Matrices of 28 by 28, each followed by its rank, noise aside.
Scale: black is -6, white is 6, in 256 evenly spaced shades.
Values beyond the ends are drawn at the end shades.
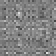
four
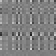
one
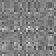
three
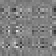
two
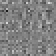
four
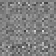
four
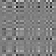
one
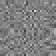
four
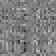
four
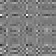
two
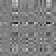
two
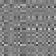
two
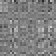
three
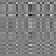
one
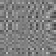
two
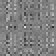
three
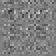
four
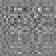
three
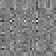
four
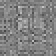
four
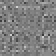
four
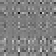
two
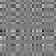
one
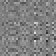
three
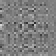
three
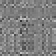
three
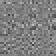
four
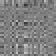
two
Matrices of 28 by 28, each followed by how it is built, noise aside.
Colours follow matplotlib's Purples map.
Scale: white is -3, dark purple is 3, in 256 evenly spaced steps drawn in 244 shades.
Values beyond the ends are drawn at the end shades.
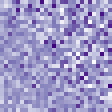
upper triangular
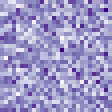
repeating rows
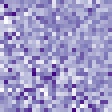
lower triangular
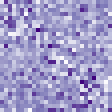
block diagonal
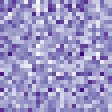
low rank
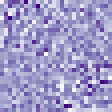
block diagonal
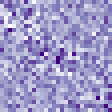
block diagonal
